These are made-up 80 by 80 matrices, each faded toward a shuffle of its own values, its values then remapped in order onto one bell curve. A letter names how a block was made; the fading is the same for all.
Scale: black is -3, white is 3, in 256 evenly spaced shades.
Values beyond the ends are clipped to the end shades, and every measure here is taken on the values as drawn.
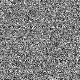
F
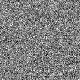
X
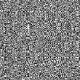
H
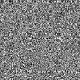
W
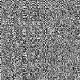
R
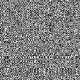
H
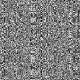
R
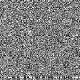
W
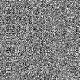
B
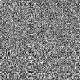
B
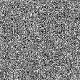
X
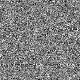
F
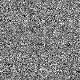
F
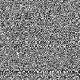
W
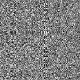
R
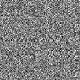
B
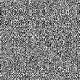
B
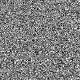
F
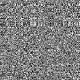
W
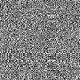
W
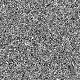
F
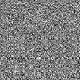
W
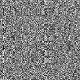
H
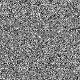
F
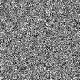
X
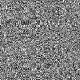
B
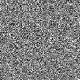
B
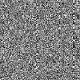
R
